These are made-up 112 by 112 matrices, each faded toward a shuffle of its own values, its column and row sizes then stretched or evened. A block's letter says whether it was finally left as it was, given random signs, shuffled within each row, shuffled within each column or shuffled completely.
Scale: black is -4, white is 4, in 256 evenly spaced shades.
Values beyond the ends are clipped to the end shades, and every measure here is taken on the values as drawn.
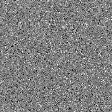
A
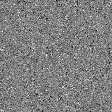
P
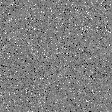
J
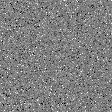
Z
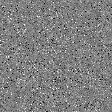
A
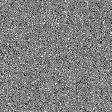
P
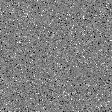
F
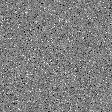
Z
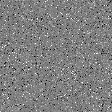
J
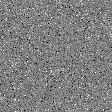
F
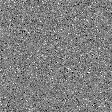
F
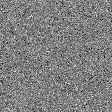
Z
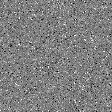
J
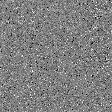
P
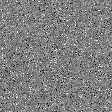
A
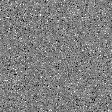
J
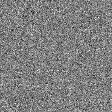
J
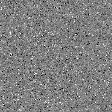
J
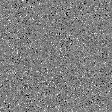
A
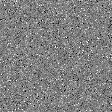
J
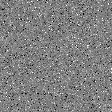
F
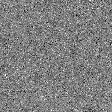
F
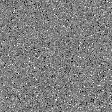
J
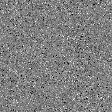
J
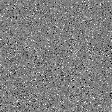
A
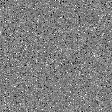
A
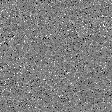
F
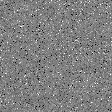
P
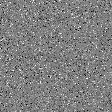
F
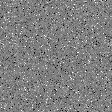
Z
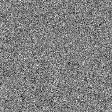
J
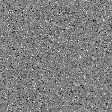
F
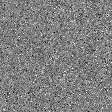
Z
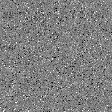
A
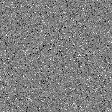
P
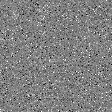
J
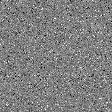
J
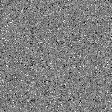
A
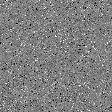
J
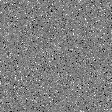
P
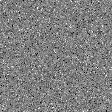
P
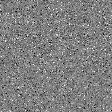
A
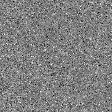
J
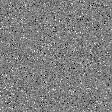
J
